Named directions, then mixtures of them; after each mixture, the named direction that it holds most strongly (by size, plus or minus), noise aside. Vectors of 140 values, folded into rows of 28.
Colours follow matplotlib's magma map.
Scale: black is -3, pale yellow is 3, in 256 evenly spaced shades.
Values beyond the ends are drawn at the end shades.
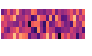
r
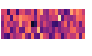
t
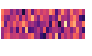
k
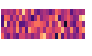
k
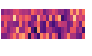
r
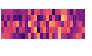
r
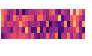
k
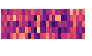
r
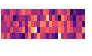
r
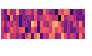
t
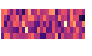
k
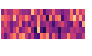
r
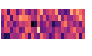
t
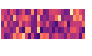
t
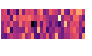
t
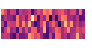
r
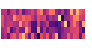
t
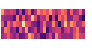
k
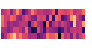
r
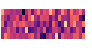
k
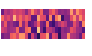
r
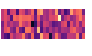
t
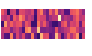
t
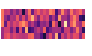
k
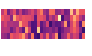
t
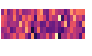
t
